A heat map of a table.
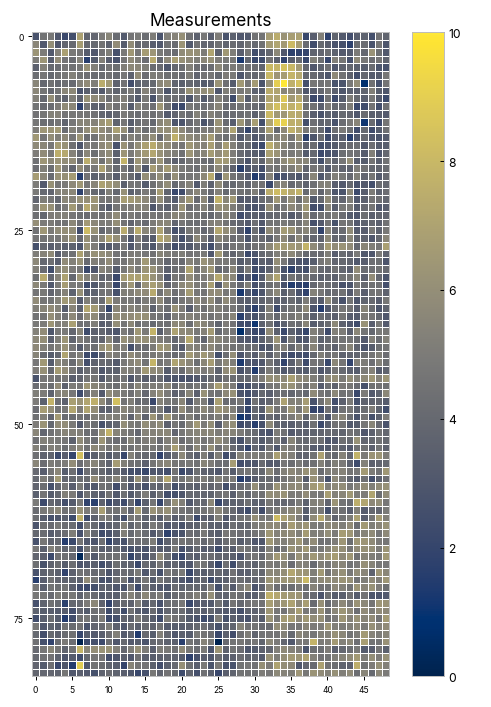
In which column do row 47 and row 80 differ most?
11
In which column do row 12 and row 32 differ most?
35
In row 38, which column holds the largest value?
16
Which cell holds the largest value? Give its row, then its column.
6, 34
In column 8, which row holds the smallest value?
60
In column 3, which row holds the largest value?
15
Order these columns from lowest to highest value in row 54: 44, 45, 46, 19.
19, 45, 46, 44
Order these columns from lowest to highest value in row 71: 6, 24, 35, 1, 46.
6, 1, 35, 24, 46
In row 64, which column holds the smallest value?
18
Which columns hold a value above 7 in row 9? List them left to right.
32, 33, 34, 35, 36
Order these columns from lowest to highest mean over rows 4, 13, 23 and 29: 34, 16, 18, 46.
46, 18, 16, 34
